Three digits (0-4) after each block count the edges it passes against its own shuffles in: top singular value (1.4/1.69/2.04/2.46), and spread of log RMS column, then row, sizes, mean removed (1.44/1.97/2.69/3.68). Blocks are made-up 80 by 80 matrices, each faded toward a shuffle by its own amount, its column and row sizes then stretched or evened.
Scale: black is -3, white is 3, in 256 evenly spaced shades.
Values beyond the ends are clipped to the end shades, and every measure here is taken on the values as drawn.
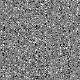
0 3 0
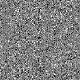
1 2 0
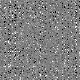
0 3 1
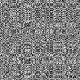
4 1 1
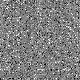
2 0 1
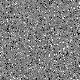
0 1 0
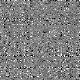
2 2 3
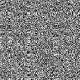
3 1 0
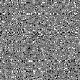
3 0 2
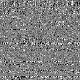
3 0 3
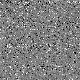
0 0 2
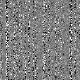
0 4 0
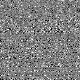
0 0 3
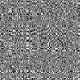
4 2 3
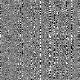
3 4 0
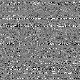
1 1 4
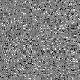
3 0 1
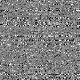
3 0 3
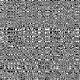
4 0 3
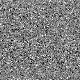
0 0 1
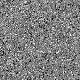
0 0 0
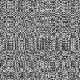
4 1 0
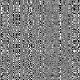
4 4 1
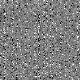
2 3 0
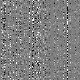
3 4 0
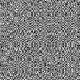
4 1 0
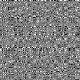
4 0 3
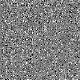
2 2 2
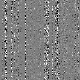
1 4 0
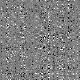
1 3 2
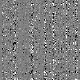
0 4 1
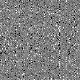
2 2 0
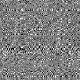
4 1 3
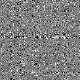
1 3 3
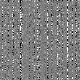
1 4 1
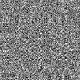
3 1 1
